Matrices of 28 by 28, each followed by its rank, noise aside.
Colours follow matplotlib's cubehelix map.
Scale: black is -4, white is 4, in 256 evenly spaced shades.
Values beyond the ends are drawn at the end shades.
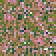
eight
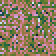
eight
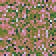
six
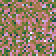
seven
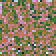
six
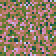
eight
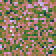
seven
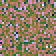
eight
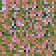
seven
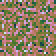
six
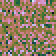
seven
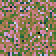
eight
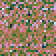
six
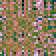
five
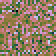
seven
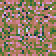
seven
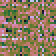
five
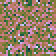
seven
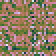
five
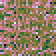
seven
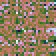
five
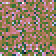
six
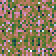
six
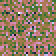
six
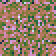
seven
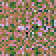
five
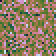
eight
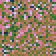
seven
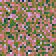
eight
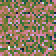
six
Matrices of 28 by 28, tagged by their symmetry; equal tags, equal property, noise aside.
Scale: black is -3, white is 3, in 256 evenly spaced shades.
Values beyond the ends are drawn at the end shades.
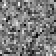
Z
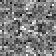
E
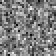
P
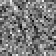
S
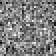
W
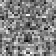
W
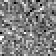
P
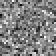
S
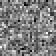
P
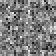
E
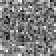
E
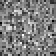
E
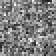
Z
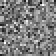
Z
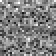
W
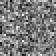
E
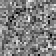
Z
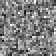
P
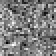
P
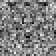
W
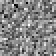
Z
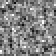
S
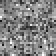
W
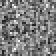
E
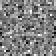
W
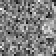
E
